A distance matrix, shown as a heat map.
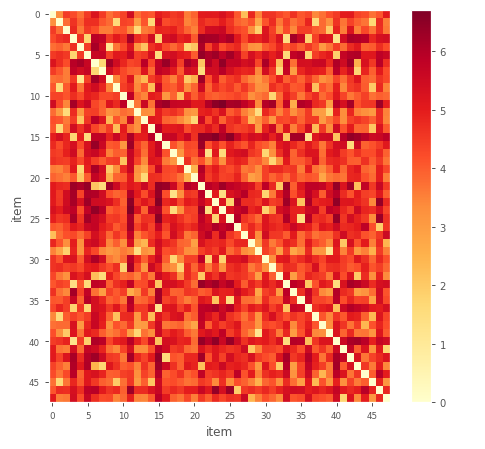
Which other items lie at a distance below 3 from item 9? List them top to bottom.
1, 14, 37, 45
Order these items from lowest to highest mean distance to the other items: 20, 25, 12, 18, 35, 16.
12, 20, 18, 35, 16, 25
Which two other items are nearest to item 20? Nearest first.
13, 4
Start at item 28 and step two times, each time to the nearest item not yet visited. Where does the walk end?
47
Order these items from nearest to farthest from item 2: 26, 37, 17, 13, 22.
13, 37, 26, 17, 22
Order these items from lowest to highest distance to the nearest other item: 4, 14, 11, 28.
4, 14, 28, 11
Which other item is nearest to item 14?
1
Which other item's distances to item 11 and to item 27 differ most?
0
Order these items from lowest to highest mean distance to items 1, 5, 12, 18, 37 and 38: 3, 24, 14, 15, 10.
14, 10, 3, 15, 24
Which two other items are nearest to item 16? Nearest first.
42, 10
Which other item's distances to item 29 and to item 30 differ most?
39
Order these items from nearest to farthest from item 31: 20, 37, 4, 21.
20, 4, 21, 37
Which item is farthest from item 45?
15
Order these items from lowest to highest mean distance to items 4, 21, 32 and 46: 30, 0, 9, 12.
12, 0, 9, 30
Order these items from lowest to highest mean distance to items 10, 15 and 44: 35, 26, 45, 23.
45, 35, 23, 26
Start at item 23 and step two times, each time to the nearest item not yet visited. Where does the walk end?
35
